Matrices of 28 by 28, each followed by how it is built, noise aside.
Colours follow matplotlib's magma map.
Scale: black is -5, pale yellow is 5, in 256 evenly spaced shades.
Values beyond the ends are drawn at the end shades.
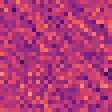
Toeplitz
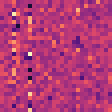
uneven columns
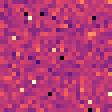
sparse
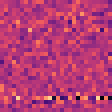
uneven rows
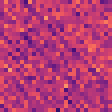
Toeplitz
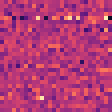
uneven rows
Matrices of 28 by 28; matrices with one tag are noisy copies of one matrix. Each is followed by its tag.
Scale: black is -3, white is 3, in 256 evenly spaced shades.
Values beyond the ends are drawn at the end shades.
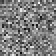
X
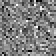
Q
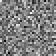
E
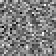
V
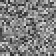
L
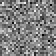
X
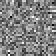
E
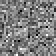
L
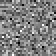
X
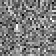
E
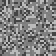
E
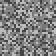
X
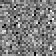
X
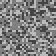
Q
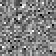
E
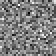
V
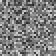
E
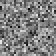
L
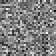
X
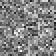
L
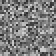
L
